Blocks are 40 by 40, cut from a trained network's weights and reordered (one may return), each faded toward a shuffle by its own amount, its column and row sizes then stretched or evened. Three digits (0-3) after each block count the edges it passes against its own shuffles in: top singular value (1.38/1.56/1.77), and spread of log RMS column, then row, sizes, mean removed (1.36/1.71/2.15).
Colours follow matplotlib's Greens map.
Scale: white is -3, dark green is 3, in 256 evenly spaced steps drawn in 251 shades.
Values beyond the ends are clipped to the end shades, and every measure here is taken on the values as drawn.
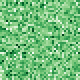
2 0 0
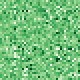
2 2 1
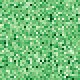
0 0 1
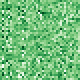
0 3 1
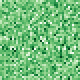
1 0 0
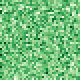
0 0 1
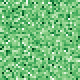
0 1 0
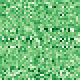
3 0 3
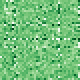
3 3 1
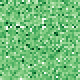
1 1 0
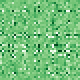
3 3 3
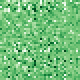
1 3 2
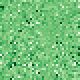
0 2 1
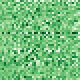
2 2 3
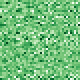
3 1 3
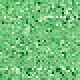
0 1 2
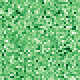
0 1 1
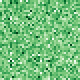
0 0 1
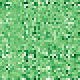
0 3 3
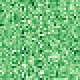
0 2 0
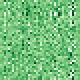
3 3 0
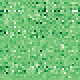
1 1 3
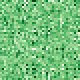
2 2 2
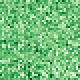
0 0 2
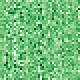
0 3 0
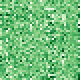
0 3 1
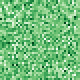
1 2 0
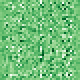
1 3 1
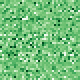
0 0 3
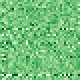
3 1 2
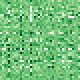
1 3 3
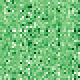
2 3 1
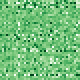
2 2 3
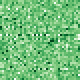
1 0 1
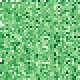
0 3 0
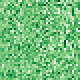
1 2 2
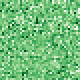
0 1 1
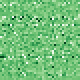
0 0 2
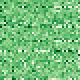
3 1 3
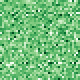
2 0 1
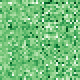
3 3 1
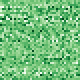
1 1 3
